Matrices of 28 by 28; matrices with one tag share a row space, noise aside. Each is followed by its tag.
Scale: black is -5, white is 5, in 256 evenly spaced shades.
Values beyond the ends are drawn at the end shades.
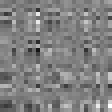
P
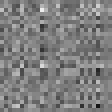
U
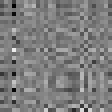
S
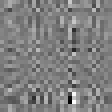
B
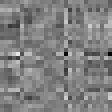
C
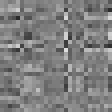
C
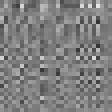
U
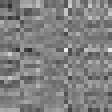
C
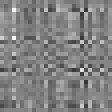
S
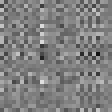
U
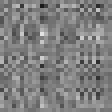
U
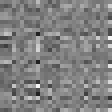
P
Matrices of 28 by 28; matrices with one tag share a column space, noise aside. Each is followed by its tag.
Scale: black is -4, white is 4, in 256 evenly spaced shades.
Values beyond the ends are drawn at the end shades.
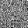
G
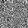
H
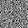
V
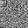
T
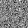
H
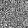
H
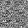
V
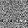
V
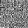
T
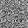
V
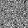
H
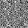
H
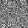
H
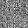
T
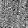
T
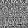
H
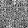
G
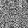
T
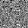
H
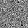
H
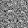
V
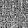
T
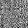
T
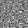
V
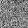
H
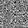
V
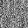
T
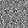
V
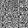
T
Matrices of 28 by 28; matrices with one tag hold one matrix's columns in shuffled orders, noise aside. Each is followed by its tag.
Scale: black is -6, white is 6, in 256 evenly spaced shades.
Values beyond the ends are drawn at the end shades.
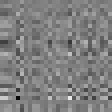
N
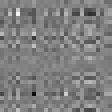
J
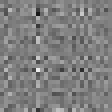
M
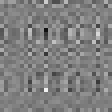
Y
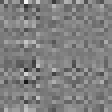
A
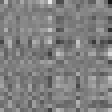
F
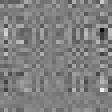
Y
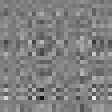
N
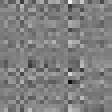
A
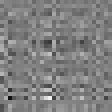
N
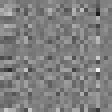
M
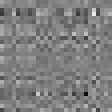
J
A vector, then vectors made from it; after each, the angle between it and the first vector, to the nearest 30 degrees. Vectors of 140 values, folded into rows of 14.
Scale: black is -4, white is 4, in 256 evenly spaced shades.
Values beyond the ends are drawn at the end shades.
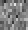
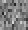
150 degrees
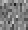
150 degrees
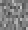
60 degrees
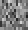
90 degrees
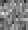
30 degrees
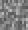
60 degrees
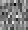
150 degrees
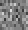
60 degrees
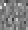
60 degrees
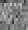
30 degrees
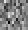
120 degrees
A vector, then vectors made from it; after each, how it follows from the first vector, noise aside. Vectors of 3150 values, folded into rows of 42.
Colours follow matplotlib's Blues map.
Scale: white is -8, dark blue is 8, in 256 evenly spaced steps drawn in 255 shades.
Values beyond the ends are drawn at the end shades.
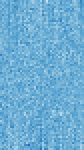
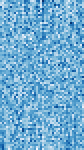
reversed, scaled up.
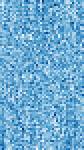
reversed, scaled up.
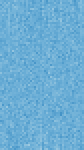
negated, shrunk.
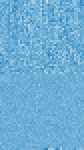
partly zeroed.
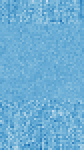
partly zeroed.
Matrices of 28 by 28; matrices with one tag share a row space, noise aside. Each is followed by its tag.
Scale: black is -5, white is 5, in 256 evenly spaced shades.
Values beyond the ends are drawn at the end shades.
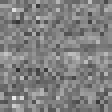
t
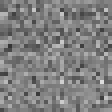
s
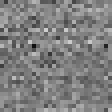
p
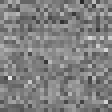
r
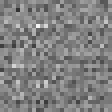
t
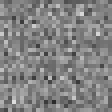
p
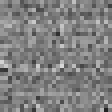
s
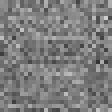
r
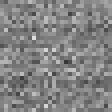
p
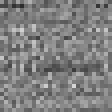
p
